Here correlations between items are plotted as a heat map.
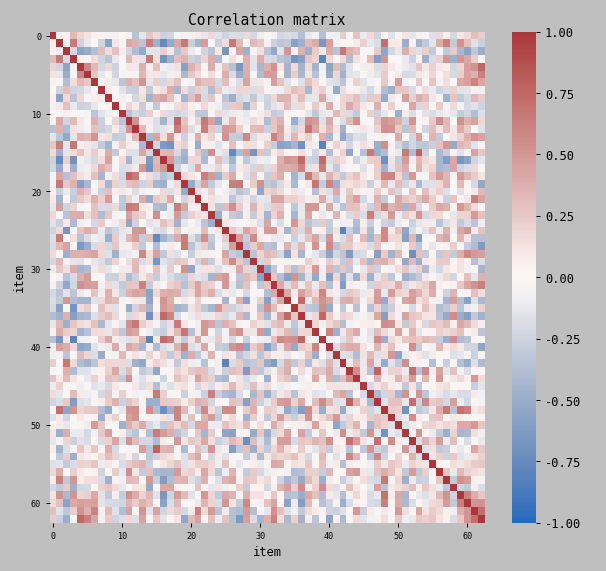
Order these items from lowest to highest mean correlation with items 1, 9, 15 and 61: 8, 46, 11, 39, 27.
39, 27, 8, 46, 11
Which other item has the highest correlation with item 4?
62
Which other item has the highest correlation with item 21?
61
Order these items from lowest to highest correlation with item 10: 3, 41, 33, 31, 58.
33, 58, 3, 31, 41
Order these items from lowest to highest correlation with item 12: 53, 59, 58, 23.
53, 58, 23, 59
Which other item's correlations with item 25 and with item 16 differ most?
48
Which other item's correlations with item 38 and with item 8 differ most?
19
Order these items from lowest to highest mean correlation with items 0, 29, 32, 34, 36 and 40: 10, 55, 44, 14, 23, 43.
14, 10, 23, 55, 44, 43
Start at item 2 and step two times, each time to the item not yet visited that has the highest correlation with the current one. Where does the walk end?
51
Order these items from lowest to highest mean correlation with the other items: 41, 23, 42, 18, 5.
42, 41, 5, 23, 18
